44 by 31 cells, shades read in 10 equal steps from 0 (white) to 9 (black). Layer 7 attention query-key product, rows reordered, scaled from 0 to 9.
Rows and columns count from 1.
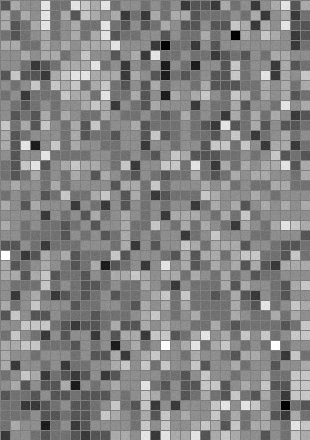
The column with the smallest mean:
31
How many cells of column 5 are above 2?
36
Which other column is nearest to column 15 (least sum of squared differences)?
12
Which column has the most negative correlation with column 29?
15
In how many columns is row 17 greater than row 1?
6
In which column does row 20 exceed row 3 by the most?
5
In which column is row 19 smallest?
16
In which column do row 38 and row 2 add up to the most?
8
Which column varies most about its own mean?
17
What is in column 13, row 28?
3
